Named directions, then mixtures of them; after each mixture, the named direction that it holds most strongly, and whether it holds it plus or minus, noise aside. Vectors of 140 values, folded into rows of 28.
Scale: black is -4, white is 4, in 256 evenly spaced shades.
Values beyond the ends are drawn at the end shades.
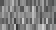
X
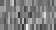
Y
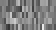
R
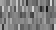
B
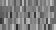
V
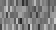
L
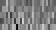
X, plus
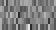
L, minus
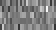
B, minus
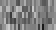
R, minus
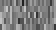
V, minus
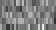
R, plus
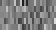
L, plus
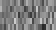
X, minus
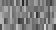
V, minus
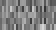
X, plus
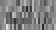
R, minus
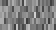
V, minus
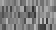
X, minus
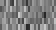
Y, minus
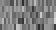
L, plus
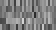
R, plus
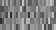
V, plus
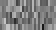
R, minus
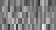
R, plus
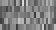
V, plus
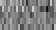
B, plus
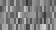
Y, minus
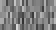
V, minus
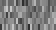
L, plus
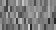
L, minus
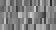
Y, minus
